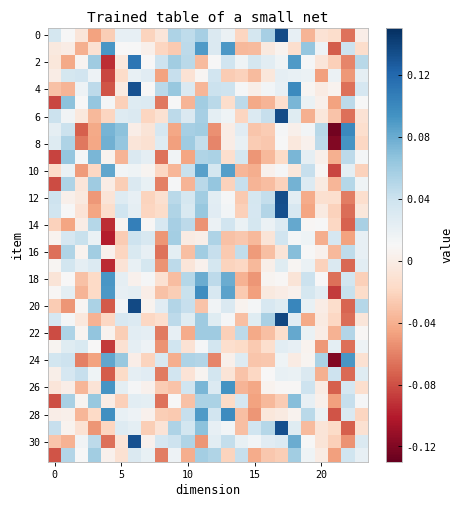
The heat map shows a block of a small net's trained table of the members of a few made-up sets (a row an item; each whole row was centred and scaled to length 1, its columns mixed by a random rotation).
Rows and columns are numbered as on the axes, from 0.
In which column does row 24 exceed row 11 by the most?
0
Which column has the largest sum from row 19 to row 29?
11
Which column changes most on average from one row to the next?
4
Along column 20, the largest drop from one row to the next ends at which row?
25
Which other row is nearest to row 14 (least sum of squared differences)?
2
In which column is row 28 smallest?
21
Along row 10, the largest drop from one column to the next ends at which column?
14
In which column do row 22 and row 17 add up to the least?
8
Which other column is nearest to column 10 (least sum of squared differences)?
5
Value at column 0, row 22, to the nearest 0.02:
-0.08
